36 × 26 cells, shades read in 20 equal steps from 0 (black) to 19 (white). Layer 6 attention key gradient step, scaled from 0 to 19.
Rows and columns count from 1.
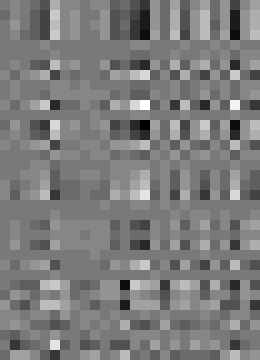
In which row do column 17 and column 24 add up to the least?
29
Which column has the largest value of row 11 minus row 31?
24
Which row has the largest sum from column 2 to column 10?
31
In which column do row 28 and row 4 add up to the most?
6
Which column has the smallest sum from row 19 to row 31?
13
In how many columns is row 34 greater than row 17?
6
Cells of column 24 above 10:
9
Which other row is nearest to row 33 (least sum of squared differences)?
36
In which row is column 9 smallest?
35
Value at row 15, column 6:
5
